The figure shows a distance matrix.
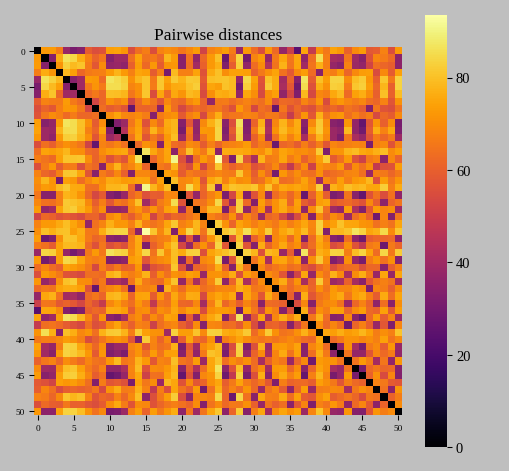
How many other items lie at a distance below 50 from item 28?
6
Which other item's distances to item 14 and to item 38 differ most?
43
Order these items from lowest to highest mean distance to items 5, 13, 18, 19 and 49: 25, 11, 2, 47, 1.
47, 25, 2, 1, 11
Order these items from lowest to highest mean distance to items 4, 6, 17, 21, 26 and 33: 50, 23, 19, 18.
23, 50, 18, 19
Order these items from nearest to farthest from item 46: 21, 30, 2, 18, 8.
8, 2, 30, 21, 18
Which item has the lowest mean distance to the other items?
20
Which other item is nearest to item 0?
36
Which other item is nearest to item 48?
27
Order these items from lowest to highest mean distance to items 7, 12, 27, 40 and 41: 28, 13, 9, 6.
13, 9, 6, 28
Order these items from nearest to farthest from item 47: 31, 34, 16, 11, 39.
31, 16, 34, 39, 11
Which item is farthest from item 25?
15
